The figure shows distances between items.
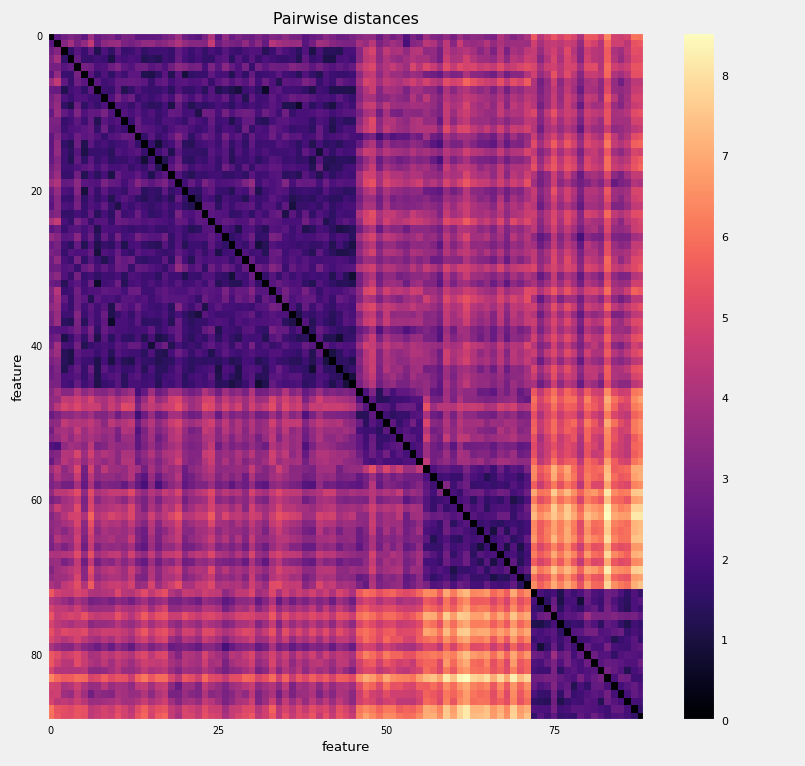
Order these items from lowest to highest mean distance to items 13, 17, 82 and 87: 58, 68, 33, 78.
78, 33, 58, 68
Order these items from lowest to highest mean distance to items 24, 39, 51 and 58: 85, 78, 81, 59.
59, 85, 81, 78
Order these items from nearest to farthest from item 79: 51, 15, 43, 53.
15, 43, 53, 51
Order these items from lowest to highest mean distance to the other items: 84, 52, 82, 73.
73, 52, 82, 84
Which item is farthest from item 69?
83
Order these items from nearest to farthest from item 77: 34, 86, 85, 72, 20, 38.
86, 72, 85, 34, 38, 20
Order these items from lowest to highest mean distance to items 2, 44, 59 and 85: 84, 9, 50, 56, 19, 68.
9, 19, 68, 56, 84, 50
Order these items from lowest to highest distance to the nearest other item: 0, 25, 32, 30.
32, 25, 30, 0
